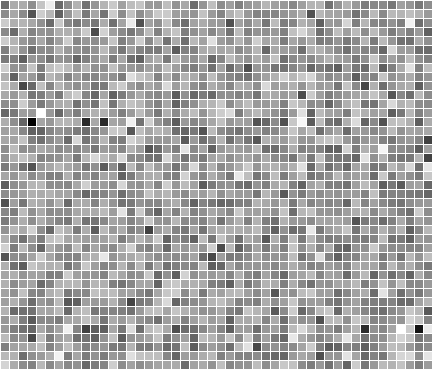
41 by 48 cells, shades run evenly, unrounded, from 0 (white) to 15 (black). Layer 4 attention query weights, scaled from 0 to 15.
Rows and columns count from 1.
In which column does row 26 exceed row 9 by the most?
17
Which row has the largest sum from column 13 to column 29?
11
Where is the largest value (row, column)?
14, 4
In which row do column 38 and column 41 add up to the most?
37
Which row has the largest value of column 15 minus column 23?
34
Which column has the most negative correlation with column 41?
45
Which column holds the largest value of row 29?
24
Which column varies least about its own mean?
2
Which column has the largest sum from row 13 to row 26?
23
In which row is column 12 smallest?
29
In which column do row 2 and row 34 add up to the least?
19
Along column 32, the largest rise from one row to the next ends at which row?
22
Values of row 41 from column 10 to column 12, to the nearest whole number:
9 8 7
